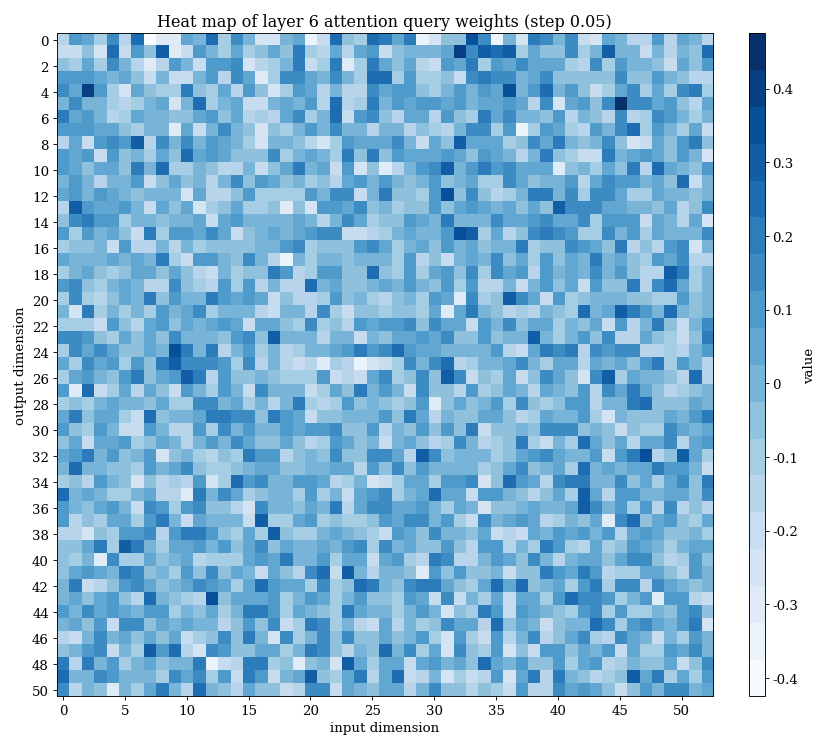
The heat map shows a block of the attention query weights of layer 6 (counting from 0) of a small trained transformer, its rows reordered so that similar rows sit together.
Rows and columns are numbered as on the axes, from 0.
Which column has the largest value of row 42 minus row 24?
37
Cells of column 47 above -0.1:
33
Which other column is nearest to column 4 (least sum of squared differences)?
38
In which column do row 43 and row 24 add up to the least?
48
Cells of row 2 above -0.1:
33
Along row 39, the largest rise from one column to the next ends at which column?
5
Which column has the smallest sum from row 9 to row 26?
18
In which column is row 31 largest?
42
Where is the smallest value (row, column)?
0, 7
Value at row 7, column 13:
0.15
